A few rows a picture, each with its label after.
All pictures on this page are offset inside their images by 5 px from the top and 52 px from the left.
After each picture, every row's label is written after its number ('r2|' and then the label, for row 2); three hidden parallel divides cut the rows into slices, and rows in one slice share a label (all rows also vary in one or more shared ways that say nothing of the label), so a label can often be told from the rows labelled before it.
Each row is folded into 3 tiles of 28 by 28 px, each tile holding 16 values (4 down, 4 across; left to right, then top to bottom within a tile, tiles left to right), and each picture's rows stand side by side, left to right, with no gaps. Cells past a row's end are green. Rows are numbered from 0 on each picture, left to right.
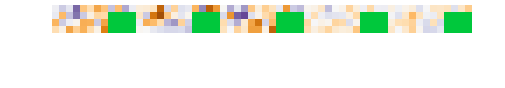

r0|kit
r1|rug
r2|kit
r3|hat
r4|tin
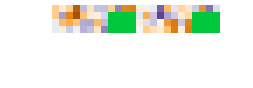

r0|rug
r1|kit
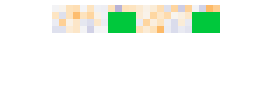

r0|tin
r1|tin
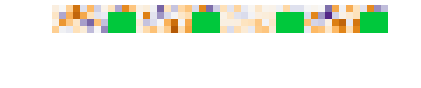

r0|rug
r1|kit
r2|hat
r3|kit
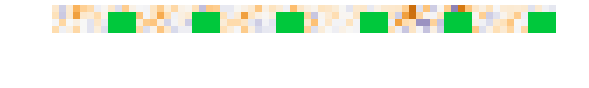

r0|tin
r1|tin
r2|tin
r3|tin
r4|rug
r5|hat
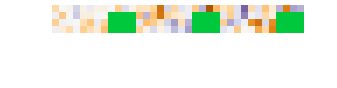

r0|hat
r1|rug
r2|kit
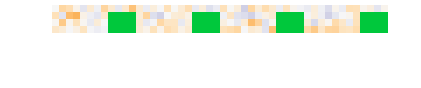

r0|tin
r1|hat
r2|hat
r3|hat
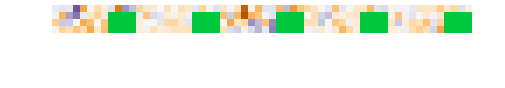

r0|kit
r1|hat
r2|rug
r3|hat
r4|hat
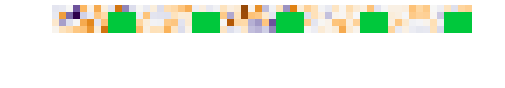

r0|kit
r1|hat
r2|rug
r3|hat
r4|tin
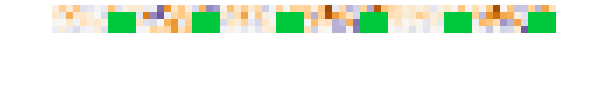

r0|tin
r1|kit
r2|tin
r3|rug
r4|tin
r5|rug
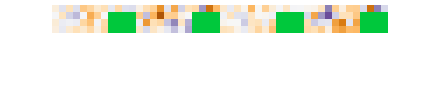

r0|hat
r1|rug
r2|hat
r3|kit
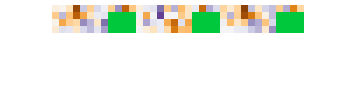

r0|rug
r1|kit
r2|rug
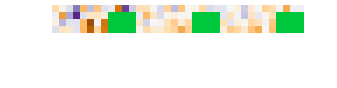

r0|kit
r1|hat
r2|hat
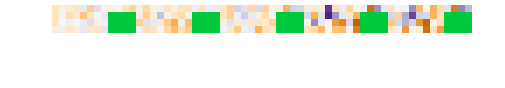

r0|tin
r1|hat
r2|hat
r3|kit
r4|kit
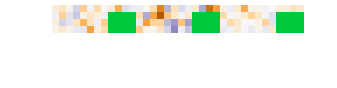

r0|hat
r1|rug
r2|tin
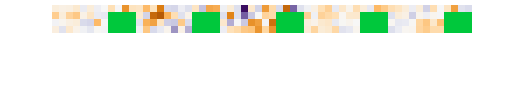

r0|tin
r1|rug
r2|kit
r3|tin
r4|hat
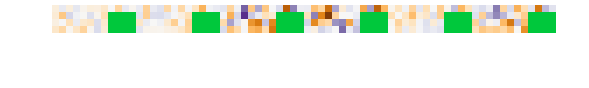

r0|hat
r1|hat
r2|kit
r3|rug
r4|tin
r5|kit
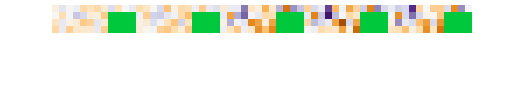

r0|hat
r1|hat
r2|kit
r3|kit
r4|kit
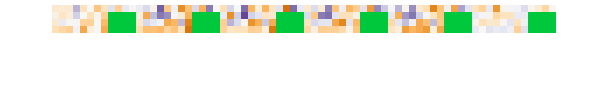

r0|hat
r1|kit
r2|kit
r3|kit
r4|kit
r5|tin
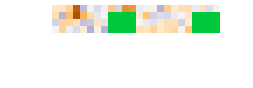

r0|rug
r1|hat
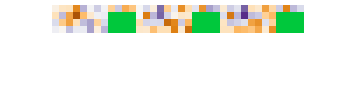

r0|rug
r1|kit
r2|kit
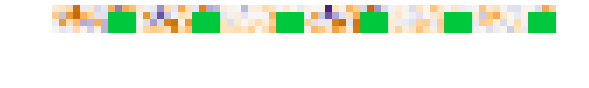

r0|rug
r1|kit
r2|hat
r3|kit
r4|hat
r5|tin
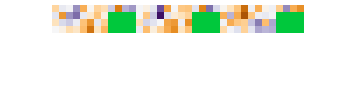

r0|kit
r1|kit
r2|rug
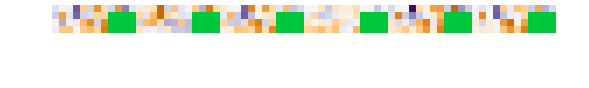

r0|kit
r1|rug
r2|kit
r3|hat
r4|kit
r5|kit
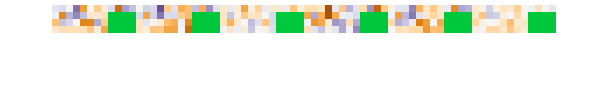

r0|kit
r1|kit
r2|tin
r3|rug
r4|kit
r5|hat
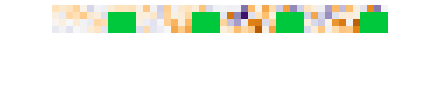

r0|tin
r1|hat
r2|kit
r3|kit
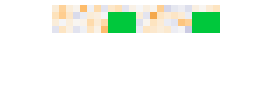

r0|hat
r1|tin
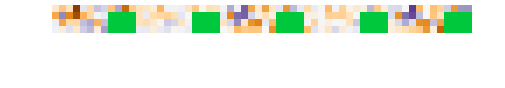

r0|rug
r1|tin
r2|kit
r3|tin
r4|kit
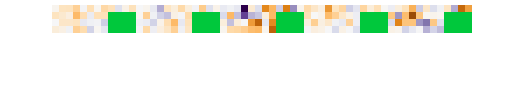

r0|tin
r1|hat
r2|kit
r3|tin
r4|rug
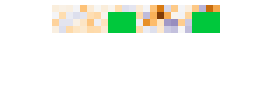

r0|hat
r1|rug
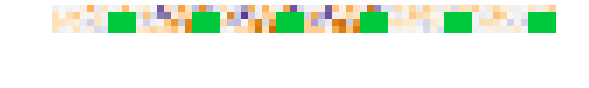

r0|tin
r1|kit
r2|kit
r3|kit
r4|tin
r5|tin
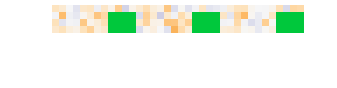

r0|hat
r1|hat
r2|tin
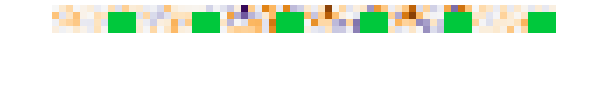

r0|tin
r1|hat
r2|kit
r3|rug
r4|rug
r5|hat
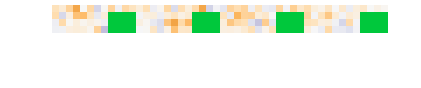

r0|tin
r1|hat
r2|tin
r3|tin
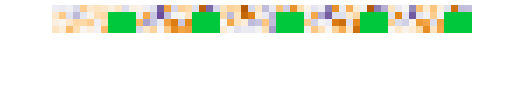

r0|hat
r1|kit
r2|rug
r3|kit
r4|kit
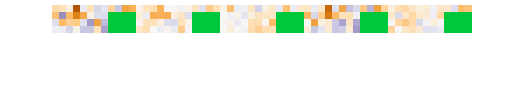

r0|rug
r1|tin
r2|hat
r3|rug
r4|tin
